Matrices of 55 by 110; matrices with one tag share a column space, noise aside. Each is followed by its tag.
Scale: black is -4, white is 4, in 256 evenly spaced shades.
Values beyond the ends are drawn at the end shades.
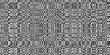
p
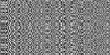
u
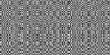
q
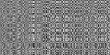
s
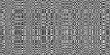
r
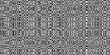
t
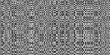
q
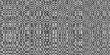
q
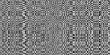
q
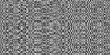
u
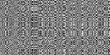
t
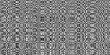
s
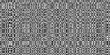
p
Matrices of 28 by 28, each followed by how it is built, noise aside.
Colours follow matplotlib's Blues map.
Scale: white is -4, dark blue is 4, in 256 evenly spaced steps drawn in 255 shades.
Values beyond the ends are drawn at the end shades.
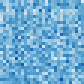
blocks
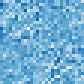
block diagonal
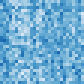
blocks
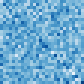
diagonal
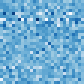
uneven rows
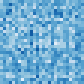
blocks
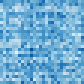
blocks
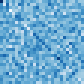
diagonal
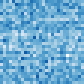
blocks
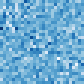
block diagonal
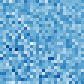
lower triangular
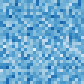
repeating columns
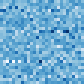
uneven rows
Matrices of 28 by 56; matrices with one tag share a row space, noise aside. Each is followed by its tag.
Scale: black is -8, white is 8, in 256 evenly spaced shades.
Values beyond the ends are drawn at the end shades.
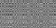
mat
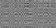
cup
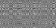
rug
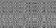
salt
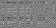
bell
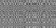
salt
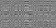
cup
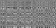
bell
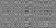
cup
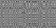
salt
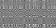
salt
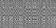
salt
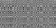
mat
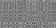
salt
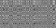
rug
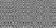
mat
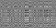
cup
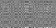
cup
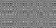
mat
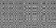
salt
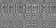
salt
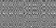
salt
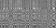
rug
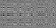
bell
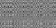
mat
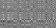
bell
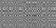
salt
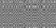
salt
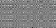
mat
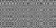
mat
